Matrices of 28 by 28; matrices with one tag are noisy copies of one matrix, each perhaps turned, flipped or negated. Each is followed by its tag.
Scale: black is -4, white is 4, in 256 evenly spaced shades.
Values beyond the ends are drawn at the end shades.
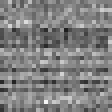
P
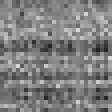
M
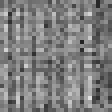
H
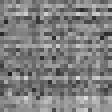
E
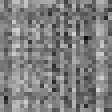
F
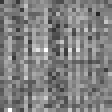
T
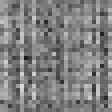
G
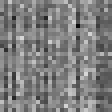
E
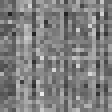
E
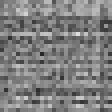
E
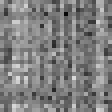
F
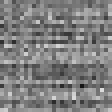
T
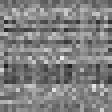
P
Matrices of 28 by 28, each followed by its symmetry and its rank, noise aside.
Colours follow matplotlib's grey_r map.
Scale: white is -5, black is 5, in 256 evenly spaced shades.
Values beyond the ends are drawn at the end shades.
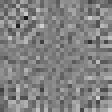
symmetric, rank four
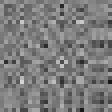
symmetric, rank three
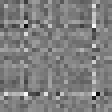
symmetric, rank two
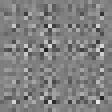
antisymmetric, rank two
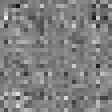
antisymmetric, rank four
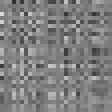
antisymmetric, rank two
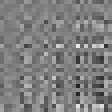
no symmetry, rank two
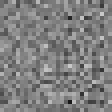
no symmetry, rank four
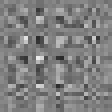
no symmetry, rank two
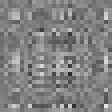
no symmetry, rank three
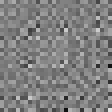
symmetric, rank three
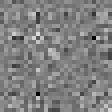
symmetric, rank four
